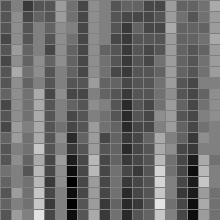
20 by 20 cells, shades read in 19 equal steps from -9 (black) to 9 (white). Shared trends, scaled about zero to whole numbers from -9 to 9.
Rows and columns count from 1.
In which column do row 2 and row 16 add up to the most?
9
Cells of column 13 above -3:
2
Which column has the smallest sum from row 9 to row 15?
12
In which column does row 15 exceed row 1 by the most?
15
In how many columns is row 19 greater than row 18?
5
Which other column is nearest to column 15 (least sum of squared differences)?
19
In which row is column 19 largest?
17
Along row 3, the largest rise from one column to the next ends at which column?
16
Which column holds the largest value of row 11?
4
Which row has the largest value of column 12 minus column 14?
1
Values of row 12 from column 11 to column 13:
-2 -6 -4
